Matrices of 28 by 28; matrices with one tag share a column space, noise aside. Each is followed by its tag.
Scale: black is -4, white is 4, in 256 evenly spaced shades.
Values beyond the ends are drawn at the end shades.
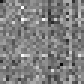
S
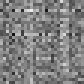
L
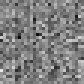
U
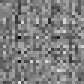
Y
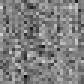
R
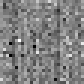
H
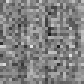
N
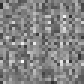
R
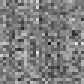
H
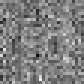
S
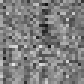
N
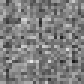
Y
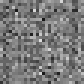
L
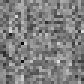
R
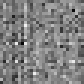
R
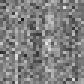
H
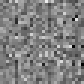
N
